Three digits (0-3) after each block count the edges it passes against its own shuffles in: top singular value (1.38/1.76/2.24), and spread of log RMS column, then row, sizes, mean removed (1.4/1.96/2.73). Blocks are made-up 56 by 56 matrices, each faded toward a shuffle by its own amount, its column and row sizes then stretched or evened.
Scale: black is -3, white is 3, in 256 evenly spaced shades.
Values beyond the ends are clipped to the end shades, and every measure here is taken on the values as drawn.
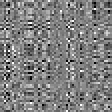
3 3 1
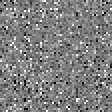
0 2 1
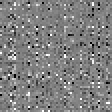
0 3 2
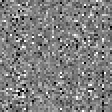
1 2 1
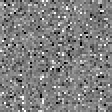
0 1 0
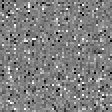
0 2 1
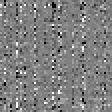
1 3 1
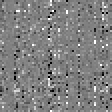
1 3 1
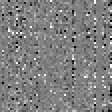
0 3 0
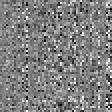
0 3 1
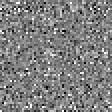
0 0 2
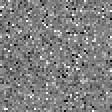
0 1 0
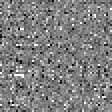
1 2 1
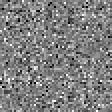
1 0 0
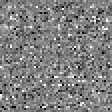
0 0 2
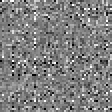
0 2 2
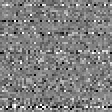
1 0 3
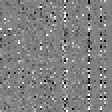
2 3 1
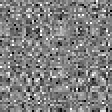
3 1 1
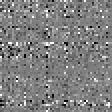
1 2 3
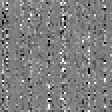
0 3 0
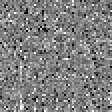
0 2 1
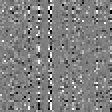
3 3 1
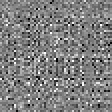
3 2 2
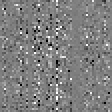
1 3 1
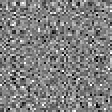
3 1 0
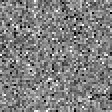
0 0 0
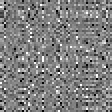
3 2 0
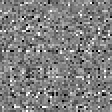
2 1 2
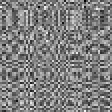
3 2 0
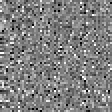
2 2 0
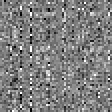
2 3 0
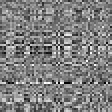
3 0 3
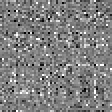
2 1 2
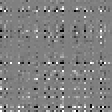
3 3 3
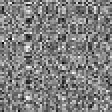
3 2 1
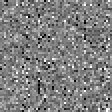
0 2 1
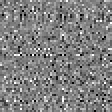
2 1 1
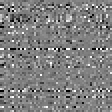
3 1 3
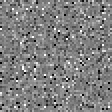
0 1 0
